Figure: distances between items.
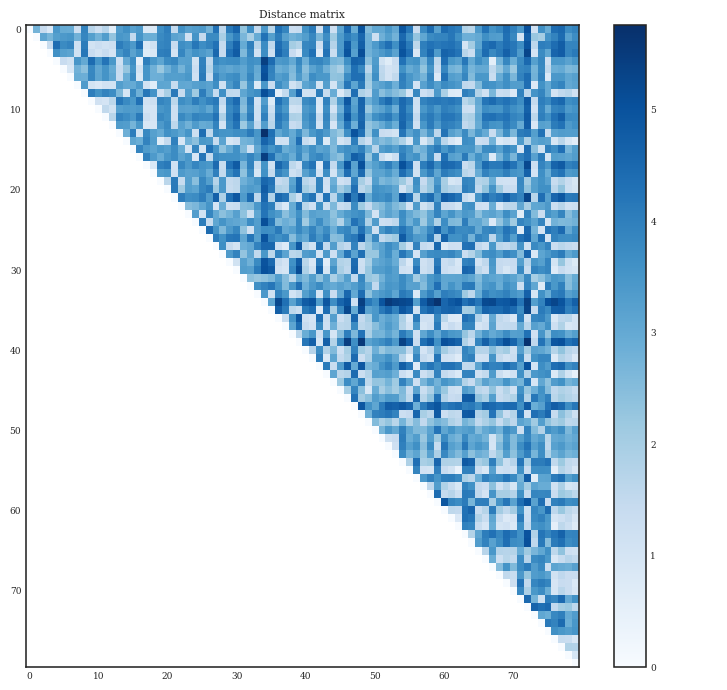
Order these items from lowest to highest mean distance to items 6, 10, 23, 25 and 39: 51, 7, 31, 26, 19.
7, 31, 51, 26, 19
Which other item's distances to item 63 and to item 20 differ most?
54
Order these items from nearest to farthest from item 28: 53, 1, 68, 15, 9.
9, 1, 15, 53, 68
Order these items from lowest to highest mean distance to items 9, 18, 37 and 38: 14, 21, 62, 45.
21, 45, 14, 62
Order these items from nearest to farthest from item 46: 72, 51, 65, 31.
72, 65, 51, 31
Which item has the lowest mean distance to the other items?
49
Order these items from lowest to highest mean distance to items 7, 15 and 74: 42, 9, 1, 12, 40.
1, 12, 42, 9, 40
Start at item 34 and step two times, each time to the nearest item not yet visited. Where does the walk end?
31
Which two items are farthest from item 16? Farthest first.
34, 47
